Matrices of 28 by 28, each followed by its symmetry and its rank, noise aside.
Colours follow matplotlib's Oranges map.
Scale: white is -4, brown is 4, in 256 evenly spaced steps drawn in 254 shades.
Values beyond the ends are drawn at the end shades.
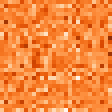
no symmetry, rank six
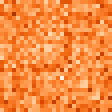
symmetric, rank eight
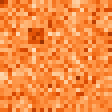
symmetric, rank eight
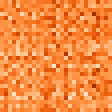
antisymmetric, rank four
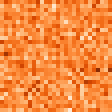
antisymmetric, rank eight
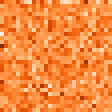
no symmetry, rank eight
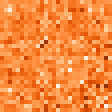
symmetric, rank six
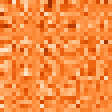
antisymmetric, rank four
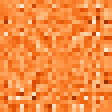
antisymmetric, rank four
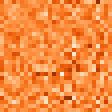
no symmetry, rank four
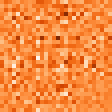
antisymmetric, rank six
